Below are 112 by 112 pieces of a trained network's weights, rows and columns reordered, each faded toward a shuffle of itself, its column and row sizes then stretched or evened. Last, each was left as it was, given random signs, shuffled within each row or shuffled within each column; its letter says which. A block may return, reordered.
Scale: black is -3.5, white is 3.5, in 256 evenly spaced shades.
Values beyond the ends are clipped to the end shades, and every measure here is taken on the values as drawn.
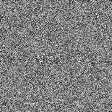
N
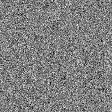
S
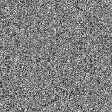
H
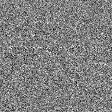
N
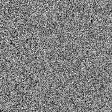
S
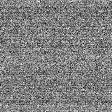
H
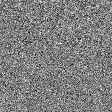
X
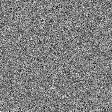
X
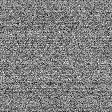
X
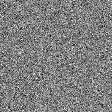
S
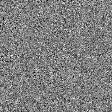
N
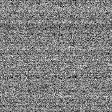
H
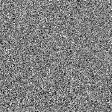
N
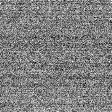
H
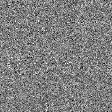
N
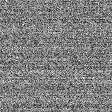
X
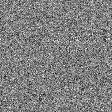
X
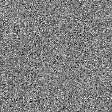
N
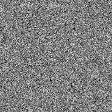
N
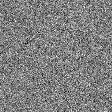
S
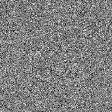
H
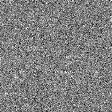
N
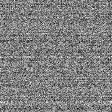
H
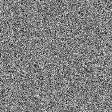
N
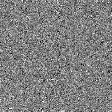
H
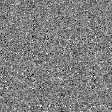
N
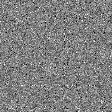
N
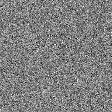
X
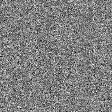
S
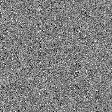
S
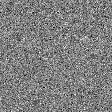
X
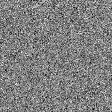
X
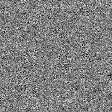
H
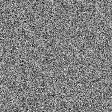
S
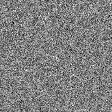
S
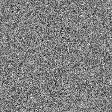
S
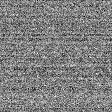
X
